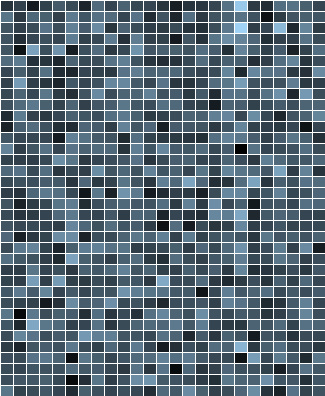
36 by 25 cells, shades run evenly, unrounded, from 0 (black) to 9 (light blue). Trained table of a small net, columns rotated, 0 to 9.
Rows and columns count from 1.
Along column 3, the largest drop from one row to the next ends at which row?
6
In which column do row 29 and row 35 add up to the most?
12
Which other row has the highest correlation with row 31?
23
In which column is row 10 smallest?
17
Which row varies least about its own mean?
10
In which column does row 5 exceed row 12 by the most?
5
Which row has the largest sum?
16
